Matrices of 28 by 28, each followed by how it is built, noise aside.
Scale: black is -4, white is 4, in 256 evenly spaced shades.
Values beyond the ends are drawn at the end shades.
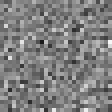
low rank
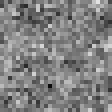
smooth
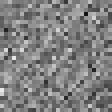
Hankel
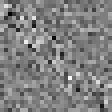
banded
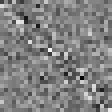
banded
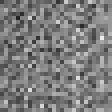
repeating rows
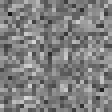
repeating rows
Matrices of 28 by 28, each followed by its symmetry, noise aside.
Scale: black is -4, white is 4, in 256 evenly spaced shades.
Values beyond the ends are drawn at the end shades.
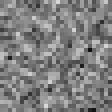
symmetric.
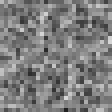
same after a half turn.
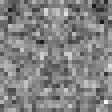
mirrored left to right.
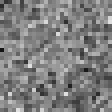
symmetric.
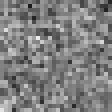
antisymmetric.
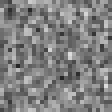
mirrored top to bottom.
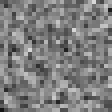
symmetric across the other diagonal.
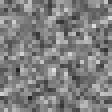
same after a half turn.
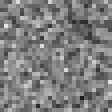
symmetric across the other diagonal.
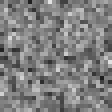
symmetric across the other diagonal.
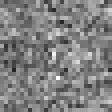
mirrored top to bottom.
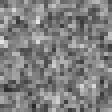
no symmetry.
